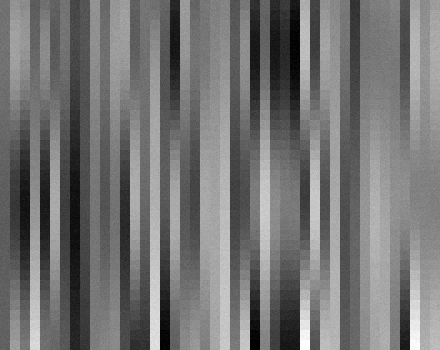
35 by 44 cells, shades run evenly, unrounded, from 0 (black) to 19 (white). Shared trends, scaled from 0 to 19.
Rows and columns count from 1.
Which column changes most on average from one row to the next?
31
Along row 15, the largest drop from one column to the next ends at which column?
24
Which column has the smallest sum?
8
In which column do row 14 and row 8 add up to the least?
30
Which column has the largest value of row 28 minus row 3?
18
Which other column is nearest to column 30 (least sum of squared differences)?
26
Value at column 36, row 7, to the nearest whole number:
5
